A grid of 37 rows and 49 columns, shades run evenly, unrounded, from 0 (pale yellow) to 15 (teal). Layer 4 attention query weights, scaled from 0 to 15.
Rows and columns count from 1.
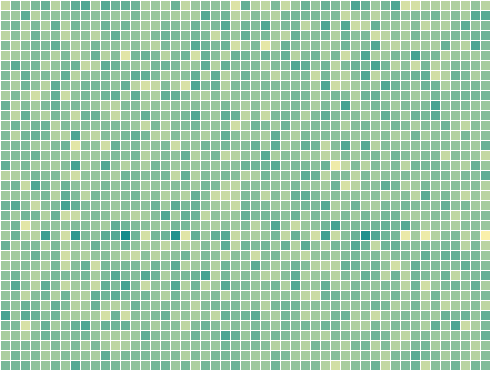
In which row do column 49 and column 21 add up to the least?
24
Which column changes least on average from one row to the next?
48
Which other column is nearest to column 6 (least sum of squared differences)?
17
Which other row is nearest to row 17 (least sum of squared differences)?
37
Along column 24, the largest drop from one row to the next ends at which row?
13
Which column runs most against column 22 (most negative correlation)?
45
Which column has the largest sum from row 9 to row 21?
44
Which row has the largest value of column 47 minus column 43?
3
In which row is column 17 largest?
22
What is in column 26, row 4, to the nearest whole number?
7
